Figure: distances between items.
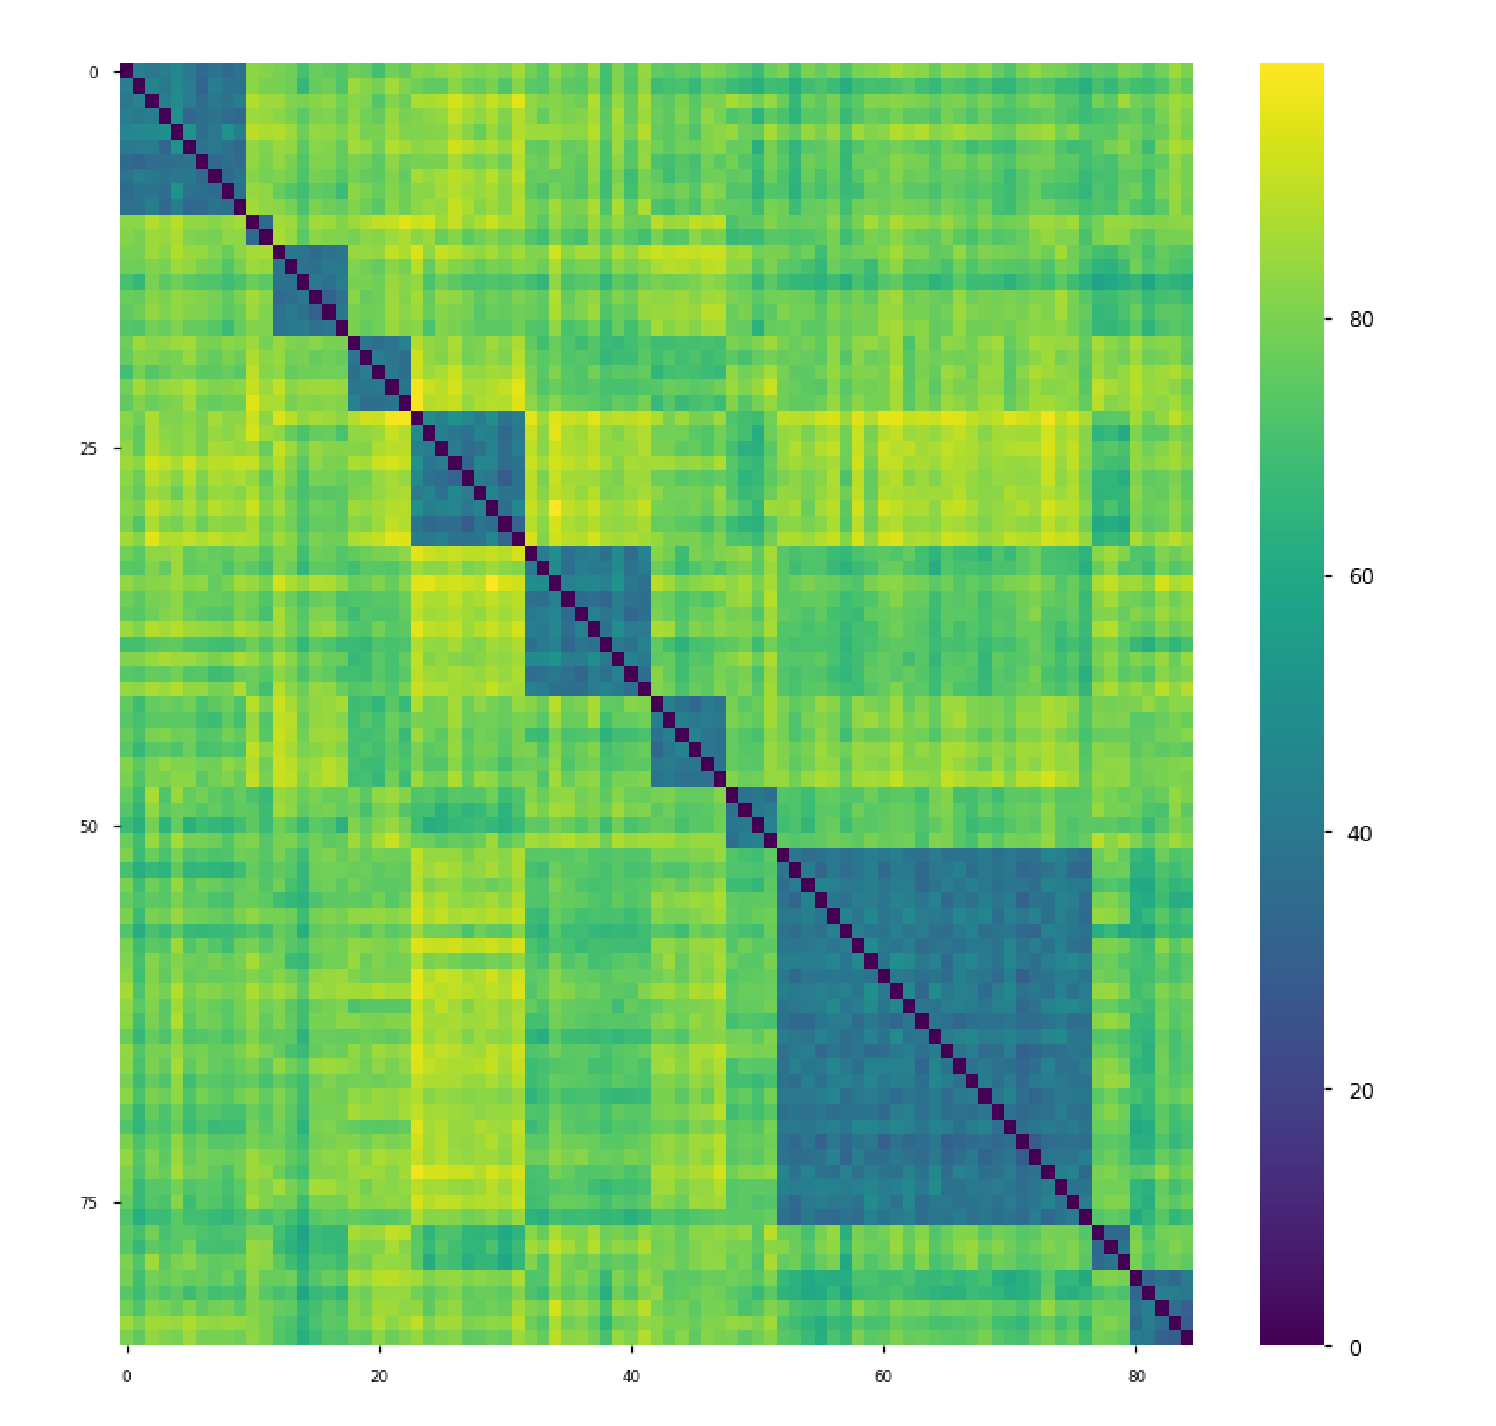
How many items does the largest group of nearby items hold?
25
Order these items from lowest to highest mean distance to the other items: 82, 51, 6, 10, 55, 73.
55, 73, 6, 82, 51, 10
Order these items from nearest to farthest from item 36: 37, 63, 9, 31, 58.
37, 58, 63, 9, 31
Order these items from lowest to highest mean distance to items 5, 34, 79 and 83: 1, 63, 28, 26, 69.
1, 69, 63, 28, 26
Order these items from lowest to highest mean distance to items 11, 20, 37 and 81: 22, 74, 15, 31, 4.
22, 74, 15, 4, 31
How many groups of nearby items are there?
11
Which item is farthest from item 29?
34
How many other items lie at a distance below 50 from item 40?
9
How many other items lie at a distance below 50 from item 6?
9
